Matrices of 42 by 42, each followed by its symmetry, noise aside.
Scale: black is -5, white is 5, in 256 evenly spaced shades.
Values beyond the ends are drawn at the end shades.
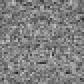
mirrored left to right.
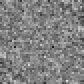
same after a half turn.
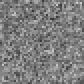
symmetric.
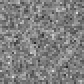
symmetric.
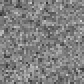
no symmetry.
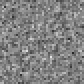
same after a half turn.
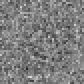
symmetric.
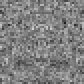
mirrored left to right.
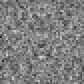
mirrored left to right.
